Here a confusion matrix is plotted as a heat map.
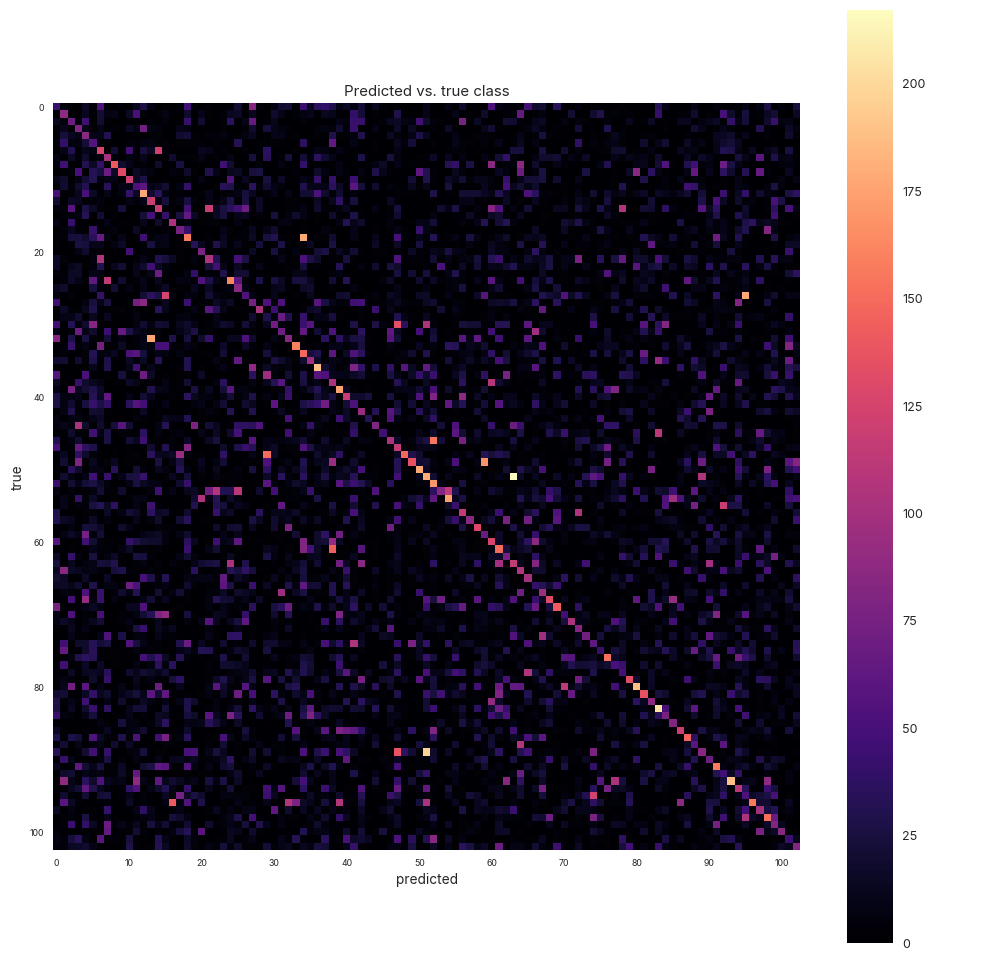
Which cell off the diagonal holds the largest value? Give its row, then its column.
51, 63
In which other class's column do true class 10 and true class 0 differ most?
27
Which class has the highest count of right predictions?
83
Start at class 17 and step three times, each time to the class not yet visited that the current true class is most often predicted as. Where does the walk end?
74
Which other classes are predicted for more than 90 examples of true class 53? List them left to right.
22, 25, 54
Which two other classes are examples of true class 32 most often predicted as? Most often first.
13, 0
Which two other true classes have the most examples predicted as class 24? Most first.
63, 84
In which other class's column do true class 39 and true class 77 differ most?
2
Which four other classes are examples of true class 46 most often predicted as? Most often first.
52, 56, 27, 12
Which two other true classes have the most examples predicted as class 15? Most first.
26, 70
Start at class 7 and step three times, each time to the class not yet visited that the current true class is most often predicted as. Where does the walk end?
47
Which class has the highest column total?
34
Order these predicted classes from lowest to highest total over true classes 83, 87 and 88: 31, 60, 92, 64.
31, 60, 92, 64
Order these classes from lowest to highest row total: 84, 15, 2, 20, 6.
20, 15, 6, 2, 84
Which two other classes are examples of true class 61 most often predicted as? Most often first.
38, 34
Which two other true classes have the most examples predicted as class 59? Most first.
49, 26
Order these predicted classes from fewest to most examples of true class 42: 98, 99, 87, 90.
99, 98, 87, 90
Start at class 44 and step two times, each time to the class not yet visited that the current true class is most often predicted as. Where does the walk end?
12
